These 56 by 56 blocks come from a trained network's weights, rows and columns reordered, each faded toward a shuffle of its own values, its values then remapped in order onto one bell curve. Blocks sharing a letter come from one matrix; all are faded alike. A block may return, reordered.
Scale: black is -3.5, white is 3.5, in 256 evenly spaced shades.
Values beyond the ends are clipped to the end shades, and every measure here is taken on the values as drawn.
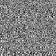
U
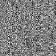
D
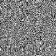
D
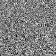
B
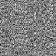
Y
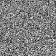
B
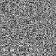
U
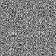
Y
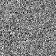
B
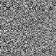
U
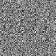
D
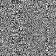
D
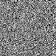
U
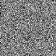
D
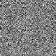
U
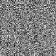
D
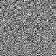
Y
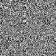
U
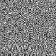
Y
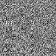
D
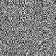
Y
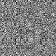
Y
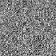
U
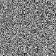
D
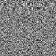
U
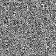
B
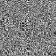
D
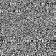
B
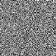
U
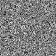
B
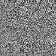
D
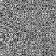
Y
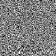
D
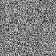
Y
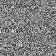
U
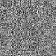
Y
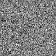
B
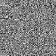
B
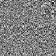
D
